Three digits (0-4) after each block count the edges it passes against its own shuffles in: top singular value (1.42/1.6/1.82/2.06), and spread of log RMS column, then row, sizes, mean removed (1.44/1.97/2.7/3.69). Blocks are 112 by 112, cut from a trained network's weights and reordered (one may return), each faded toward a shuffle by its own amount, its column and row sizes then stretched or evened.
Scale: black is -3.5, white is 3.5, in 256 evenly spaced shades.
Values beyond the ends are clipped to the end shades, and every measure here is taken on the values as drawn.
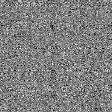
0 0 3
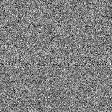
2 0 1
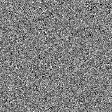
0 1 1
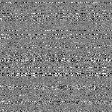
2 1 4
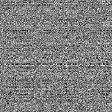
4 2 2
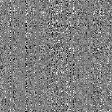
0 4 2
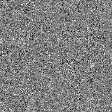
0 2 2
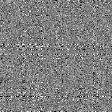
3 2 3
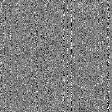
0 4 0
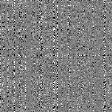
3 4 2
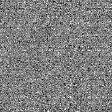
2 2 2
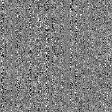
0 4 0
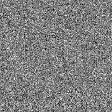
1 1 1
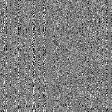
4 4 0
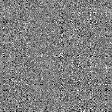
3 3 2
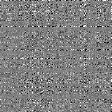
0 3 4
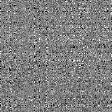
2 3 2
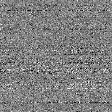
2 1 3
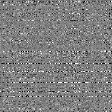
4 2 4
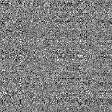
3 2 2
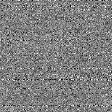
3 1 3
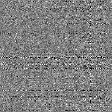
4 2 3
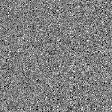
2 2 1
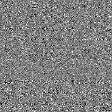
2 2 3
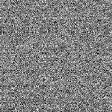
4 2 1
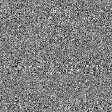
2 1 2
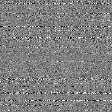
2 1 4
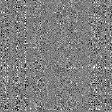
1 4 2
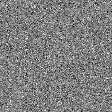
0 2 0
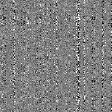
2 4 2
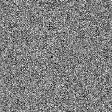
1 1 0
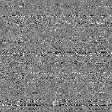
3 1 4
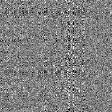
4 3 1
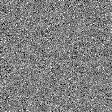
0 1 1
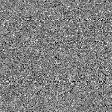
2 0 2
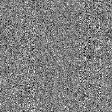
0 3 0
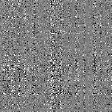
1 4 3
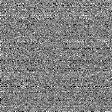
3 1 3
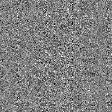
2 3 0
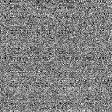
4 0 2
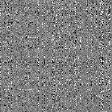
1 4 2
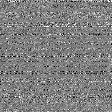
2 0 4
